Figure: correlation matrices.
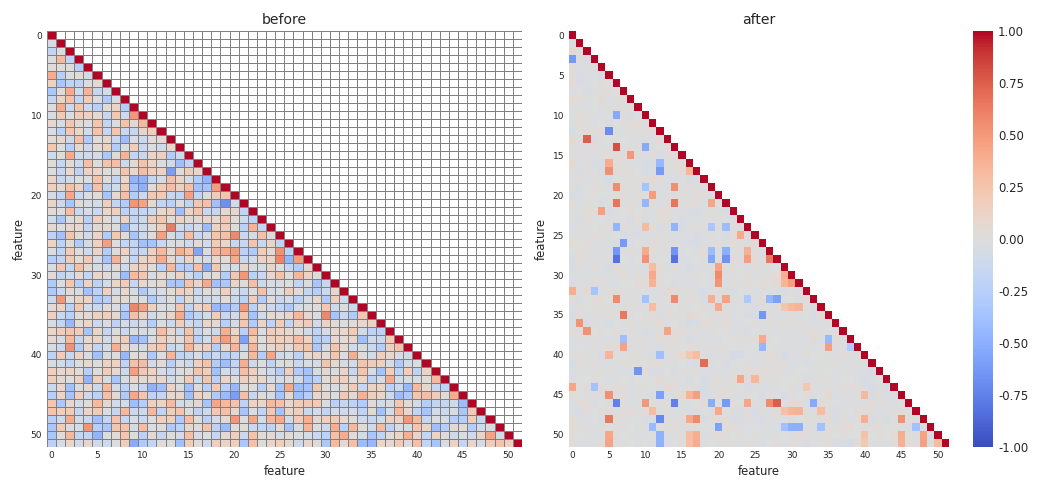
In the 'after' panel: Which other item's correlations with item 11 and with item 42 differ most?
9
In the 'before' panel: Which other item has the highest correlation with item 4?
49
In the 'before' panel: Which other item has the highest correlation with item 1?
33
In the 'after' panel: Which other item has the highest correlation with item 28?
46
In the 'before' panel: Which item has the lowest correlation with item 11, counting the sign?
44
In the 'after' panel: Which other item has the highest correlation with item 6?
14
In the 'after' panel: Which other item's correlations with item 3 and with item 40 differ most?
0
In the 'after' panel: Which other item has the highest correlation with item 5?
48
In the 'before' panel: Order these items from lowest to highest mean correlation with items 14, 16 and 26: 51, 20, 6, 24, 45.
20, 51, 24, 45, 6
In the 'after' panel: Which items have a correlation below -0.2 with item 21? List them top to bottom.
10, 24, 27, 28, 46
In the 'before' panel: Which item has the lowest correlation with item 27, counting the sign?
16
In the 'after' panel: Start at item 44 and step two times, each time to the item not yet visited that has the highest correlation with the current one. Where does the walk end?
32
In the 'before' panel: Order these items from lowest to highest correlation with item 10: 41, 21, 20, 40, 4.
20, 40, 4, 41, 21
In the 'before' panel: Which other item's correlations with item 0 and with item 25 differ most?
28
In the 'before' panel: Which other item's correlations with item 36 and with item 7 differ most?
2
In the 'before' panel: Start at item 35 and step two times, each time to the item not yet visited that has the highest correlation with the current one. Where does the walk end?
21
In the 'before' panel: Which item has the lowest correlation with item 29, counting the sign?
17
